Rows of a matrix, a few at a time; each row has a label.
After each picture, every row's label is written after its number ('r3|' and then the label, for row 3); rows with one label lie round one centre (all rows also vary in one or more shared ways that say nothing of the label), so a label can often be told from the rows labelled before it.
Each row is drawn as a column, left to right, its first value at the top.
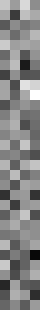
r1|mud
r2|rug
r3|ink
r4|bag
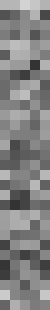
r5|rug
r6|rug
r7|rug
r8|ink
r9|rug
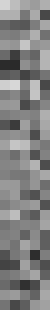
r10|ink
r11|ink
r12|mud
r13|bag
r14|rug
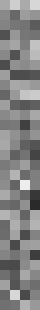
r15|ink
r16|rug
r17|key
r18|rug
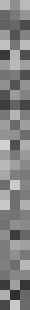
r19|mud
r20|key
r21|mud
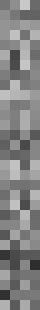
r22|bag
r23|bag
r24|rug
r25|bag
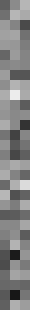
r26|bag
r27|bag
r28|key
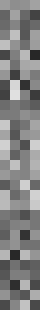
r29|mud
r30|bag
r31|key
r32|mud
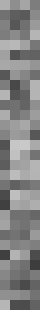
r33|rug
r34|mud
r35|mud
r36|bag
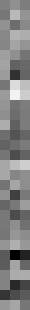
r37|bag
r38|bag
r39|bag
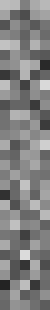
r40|mud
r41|rug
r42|key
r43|mud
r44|ink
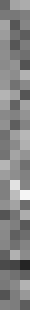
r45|bag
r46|key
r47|ink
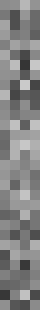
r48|bag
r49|mud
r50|ink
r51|mud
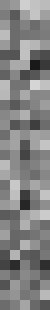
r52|bag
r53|key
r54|rug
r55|ink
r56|ink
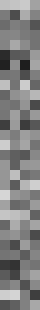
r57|ink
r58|rug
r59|ink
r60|key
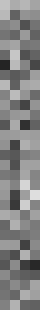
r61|ink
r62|rug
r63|key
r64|ink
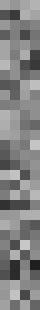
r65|rug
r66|rug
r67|ink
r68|ink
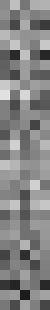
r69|bag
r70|mud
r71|bag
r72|key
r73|mud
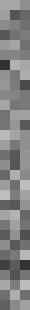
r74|ink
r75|rug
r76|key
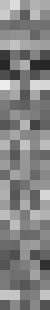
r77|ink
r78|rug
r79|mud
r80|ink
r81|ink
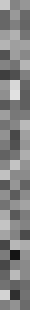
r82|rug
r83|bag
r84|mud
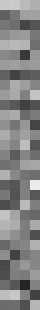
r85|rug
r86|rug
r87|mud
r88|key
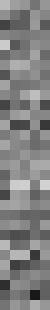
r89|mud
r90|key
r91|key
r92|bag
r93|key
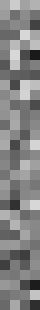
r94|ink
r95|rug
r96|bag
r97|mud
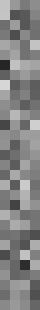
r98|ink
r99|rug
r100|key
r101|mud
